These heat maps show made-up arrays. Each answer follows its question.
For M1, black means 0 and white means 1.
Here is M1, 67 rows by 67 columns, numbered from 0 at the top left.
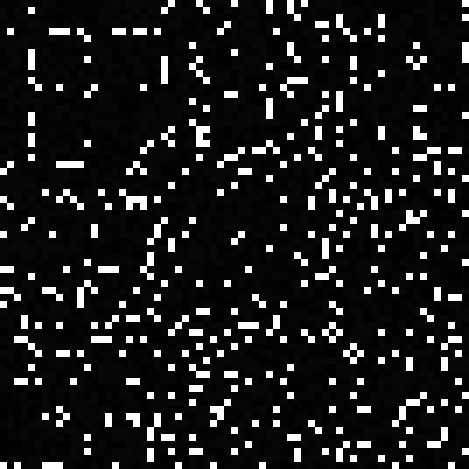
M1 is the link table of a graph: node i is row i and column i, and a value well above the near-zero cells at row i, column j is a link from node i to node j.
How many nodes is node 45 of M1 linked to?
8
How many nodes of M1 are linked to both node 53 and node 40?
2
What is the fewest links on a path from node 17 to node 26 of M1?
2
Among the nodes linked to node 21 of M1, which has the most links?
node 64
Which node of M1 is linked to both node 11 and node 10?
node 23
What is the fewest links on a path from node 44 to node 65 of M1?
2
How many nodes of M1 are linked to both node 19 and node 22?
5
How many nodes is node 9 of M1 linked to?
6
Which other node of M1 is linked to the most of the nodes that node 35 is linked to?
node 47
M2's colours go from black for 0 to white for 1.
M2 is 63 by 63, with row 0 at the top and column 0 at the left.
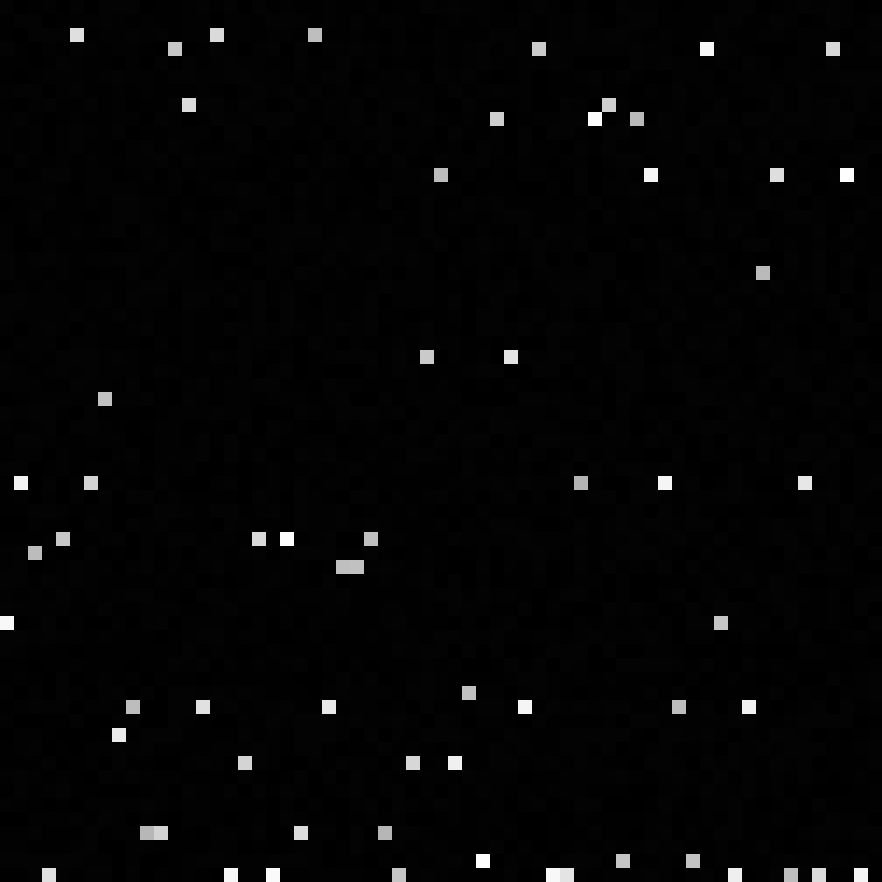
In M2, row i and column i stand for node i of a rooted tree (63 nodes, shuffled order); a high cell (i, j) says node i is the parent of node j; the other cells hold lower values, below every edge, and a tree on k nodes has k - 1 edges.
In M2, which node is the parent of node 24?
40
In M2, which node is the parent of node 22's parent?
39
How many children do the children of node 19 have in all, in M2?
3
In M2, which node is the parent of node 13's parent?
28
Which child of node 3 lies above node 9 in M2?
50
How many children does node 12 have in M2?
4
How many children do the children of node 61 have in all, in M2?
8
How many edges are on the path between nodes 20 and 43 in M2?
6
